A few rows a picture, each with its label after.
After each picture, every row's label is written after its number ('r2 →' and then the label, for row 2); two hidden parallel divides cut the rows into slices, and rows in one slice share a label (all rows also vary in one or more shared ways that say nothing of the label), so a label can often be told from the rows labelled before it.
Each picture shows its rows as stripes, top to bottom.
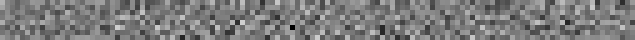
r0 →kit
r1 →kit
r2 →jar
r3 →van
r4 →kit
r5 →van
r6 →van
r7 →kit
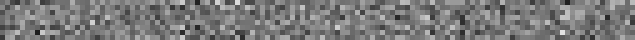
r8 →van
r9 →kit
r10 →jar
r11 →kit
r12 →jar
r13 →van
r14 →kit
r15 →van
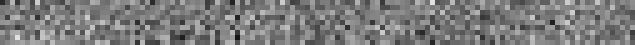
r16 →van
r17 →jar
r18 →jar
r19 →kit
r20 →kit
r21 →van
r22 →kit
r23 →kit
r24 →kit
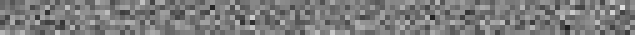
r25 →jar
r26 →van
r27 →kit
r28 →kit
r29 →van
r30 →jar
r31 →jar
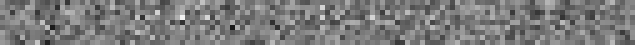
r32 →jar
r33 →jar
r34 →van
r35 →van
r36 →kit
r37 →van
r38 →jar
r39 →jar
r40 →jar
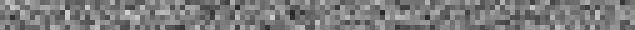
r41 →jar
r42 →kit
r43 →van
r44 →van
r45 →jar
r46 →kit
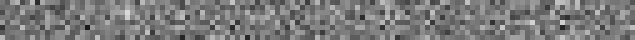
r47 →kit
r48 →jar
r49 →van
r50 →van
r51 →kit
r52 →van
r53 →jar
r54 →kit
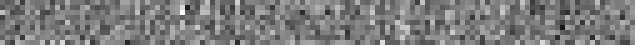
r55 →van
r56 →van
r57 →van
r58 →jar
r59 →van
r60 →van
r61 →van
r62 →jar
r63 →kit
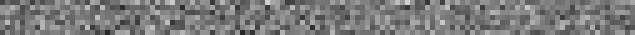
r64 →van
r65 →kit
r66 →jar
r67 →jar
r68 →kit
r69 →kit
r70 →van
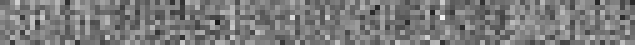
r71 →kit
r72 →kit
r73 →kit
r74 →kit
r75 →kit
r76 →kit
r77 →jar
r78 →kit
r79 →van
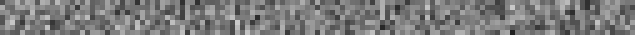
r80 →kit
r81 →kit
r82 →kit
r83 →kit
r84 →van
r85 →van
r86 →van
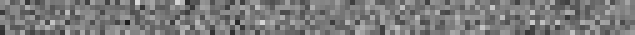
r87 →van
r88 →jar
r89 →jar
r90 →jar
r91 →kit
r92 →van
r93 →van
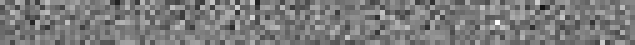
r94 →kit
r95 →van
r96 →kit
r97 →kit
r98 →van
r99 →van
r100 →jar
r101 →jar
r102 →jar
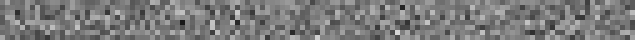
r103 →jar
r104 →jar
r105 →van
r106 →van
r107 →kit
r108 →kit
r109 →van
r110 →jar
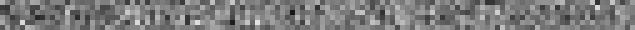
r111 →kit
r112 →van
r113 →van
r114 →van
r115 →van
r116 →jar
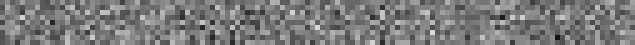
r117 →jar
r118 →van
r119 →kit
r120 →kit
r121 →van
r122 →kit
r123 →van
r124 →van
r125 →van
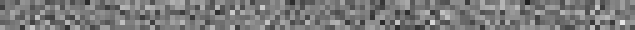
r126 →van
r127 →van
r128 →kit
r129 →jar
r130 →van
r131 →kit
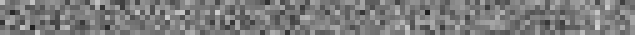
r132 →kit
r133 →jar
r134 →van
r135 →jar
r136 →van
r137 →van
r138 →jar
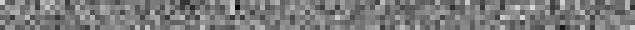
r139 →kit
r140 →kit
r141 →kit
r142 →van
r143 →jar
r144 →van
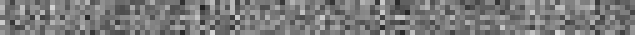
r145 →kit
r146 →kit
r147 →kit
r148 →van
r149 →kit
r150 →van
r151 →kit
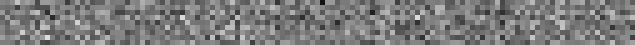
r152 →kit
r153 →jar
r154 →kit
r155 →van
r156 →kit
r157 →kit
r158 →jar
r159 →kit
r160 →jar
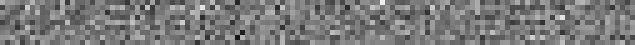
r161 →kit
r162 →van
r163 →jar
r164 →kit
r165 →van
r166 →jar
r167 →van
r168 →kit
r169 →jar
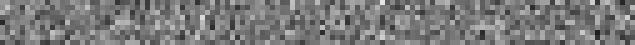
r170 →kit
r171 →jar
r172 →jar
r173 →van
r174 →van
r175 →van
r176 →kit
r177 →kit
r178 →van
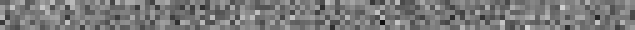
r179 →jar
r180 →kit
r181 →jar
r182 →kit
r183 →van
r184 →jar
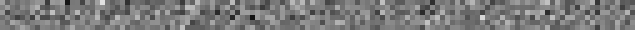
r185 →kit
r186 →jar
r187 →kit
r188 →van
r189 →jar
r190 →jar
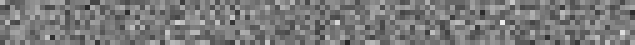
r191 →kit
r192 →van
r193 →kit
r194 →kit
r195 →van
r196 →jar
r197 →jar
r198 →jar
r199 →van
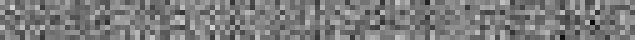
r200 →van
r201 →van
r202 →kit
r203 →van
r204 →van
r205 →kit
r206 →van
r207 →van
